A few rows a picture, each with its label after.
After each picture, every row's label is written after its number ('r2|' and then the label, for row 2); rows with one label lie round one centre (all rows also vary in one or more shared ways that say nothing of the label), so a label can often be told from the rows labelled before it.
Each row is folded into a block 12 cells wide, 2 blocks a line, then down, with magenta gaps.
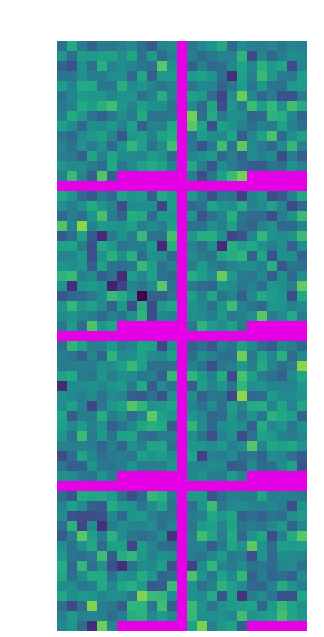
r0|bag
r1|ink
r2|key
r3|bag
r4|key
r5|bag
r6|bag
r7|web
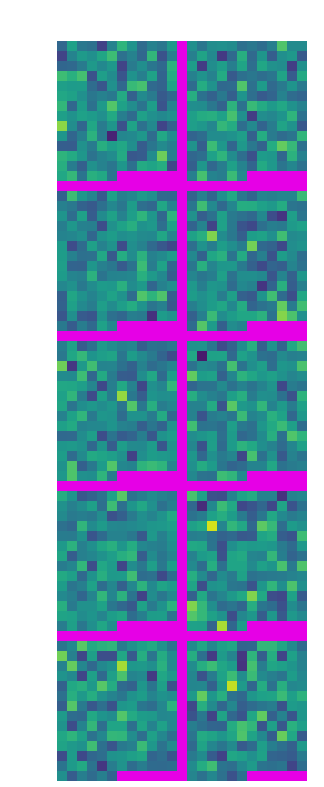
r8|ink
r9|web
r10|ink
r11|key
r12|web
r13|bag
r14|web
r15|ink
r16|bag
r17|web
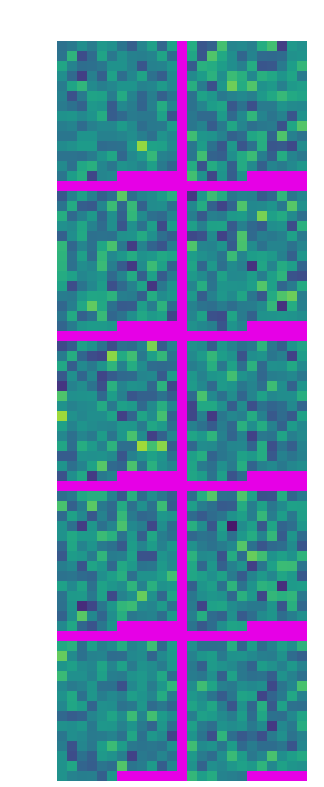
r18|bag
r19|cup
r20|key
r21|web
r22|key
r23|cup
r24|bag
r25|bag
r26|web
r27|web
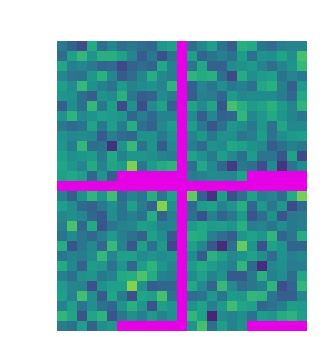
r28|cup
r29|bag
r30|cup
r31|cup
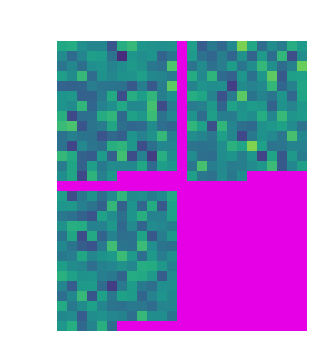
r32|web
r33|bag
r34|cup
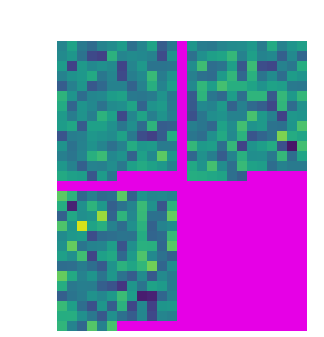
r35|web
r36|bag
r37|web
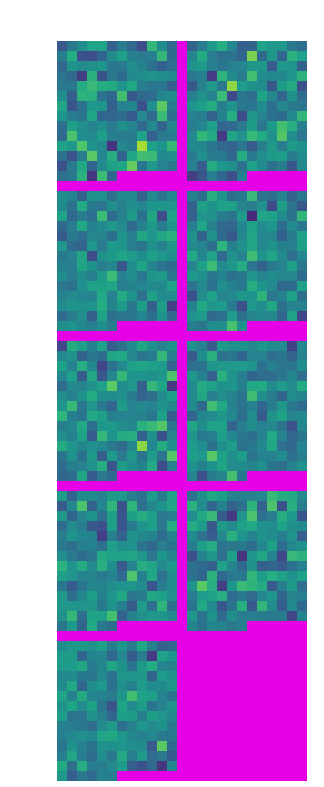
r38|bag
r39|key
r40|web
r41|ink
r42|key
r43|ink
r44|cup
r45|cup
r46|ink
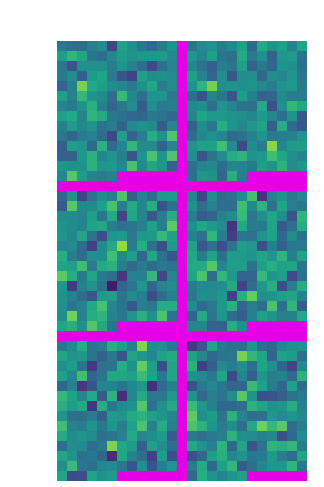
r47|key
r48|bag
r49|key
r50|bag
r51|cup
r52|key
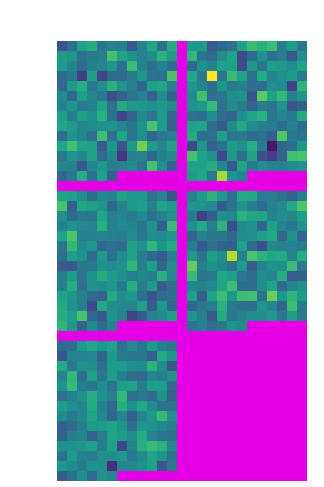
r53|key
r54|web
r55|web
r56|bag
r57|ink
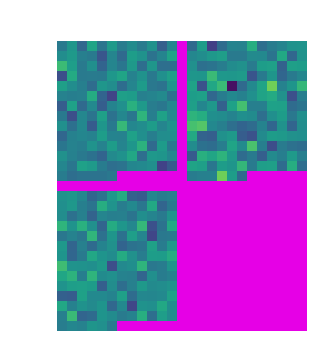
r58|ink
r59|key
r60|bag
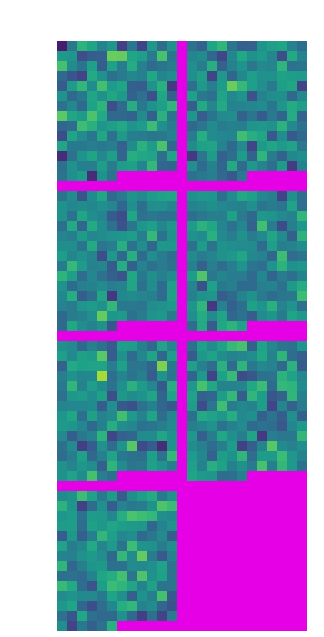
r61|key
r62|cup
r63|key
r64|bag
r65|key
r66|ink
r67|ink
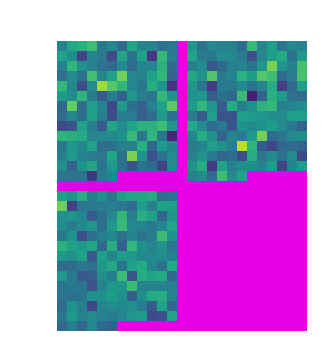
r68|cup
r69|cup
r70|web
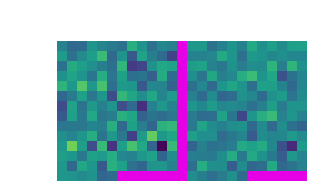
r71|bag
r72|bag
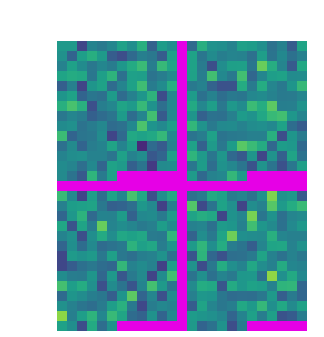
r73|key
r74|ink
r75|cup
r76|key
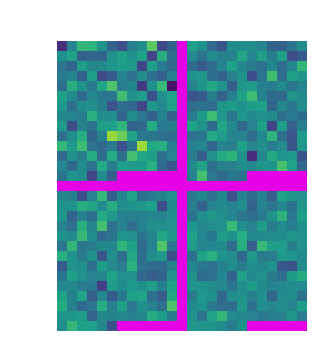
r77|web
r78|bag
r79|web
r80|cup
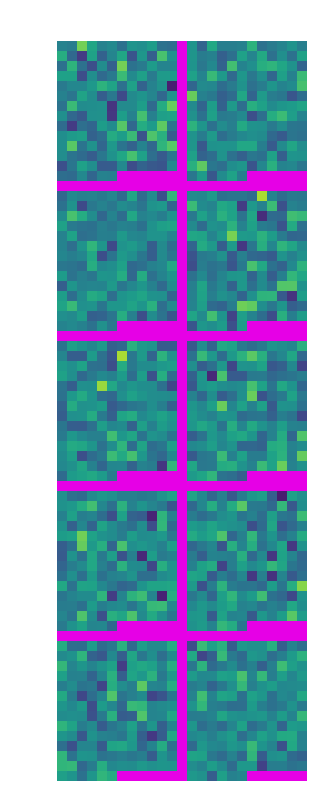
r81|bag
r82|web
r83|ink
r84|bag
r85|bag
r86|key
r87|bag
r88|bag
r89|cup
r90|ink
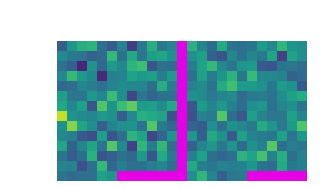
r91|key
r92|cup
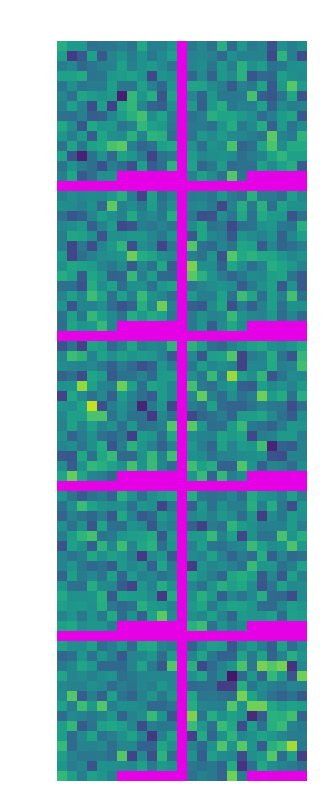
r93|bag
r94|ink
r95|bag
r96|key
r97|key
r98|web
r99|bag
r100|web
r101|web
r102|ink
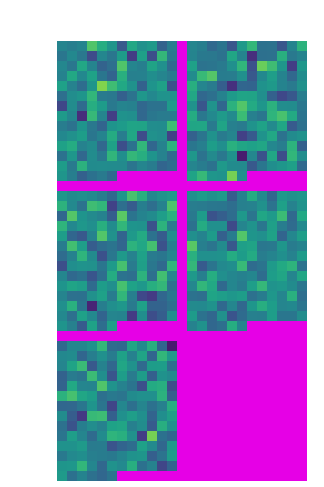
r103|cup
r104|ink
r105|ink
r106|ink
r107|web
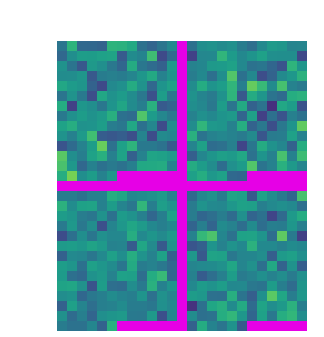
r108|ink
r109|key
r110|key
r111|bag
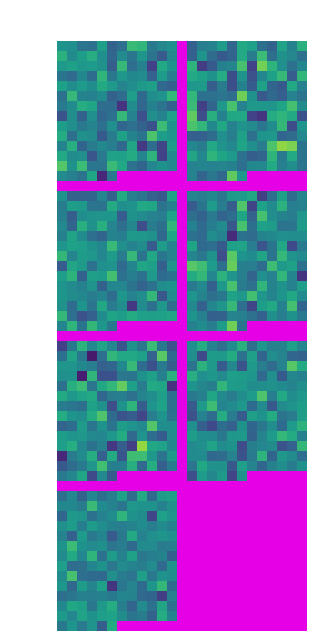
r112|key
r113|ink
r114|web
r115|bag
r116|key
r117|bag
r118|key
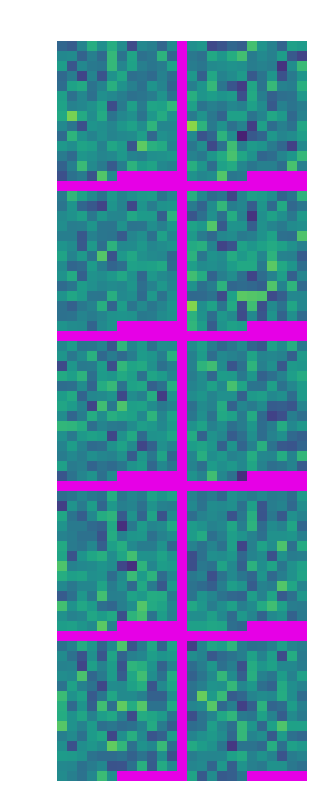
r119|bag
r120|key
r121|web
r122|ink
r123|key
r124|key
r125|ink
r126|bag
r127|ink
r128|web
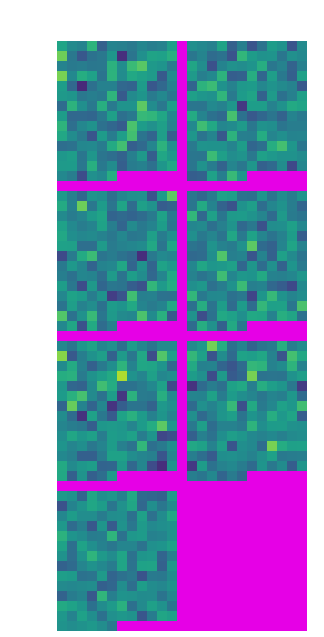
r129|cup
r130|key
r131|cup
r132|cup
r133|cup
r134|bag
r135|ink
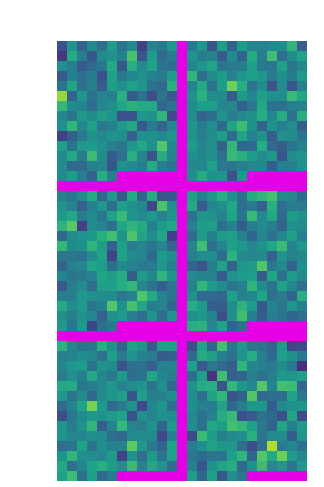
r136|ink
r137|web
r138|ink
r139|web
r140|cup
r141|ink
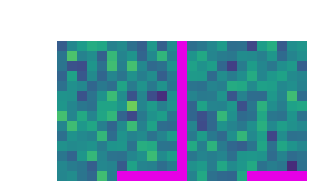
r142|key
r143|cup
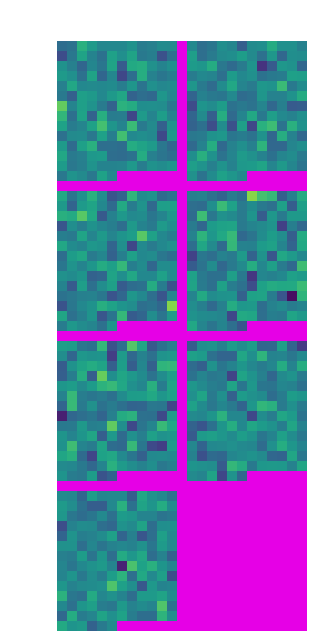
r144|ink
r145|cup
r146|key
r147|bag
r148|web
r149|web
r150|web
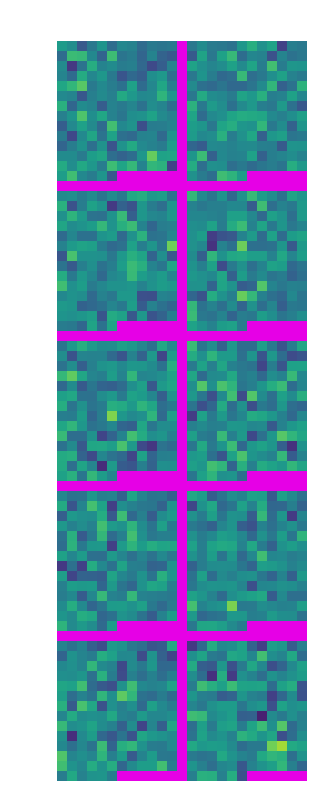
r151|web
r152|ink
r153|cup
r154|cup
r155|ink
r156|bag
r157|ink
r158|web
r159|ink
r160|bag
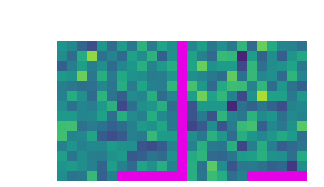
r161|key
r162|ink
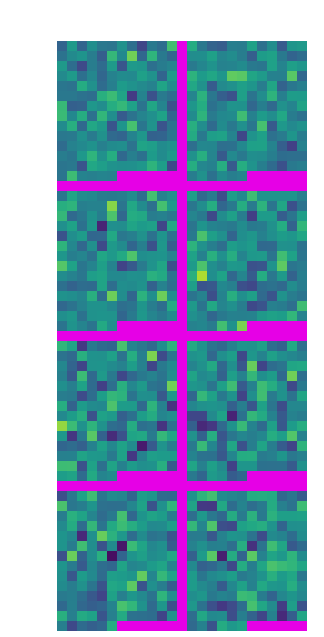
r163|key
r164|cup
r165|key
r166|key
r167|key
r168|bag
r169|cup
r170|bag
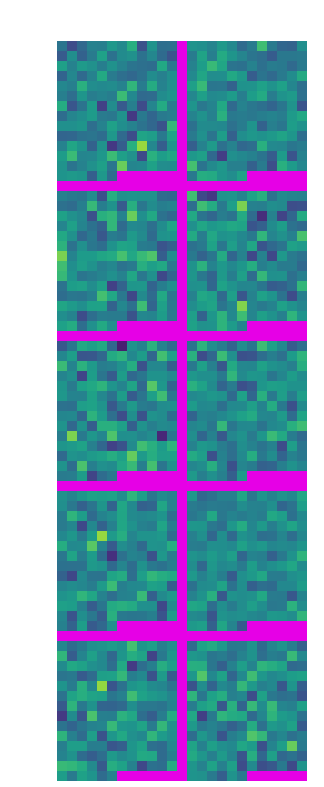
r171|ink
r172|ink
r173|ink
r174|cup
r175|web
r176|ink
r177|ink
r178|cup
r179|bag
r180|ink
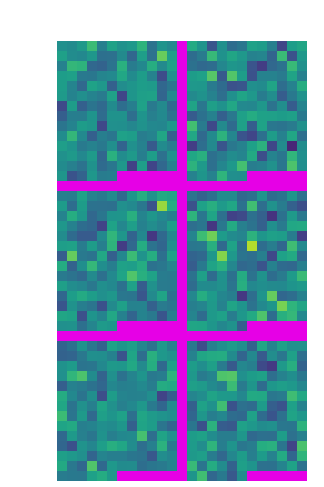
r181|cup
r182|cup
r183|cup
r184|bag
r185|ink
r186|cup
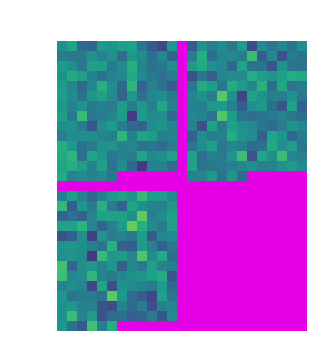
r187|ink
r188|ink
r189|key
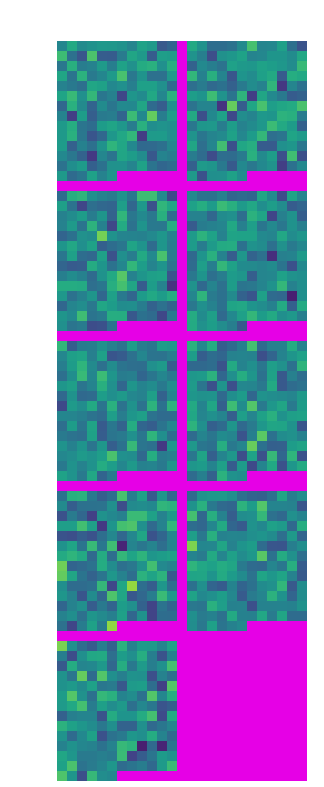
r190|web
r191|bag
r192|web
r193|key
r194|cup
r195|bag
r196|key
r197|key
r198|web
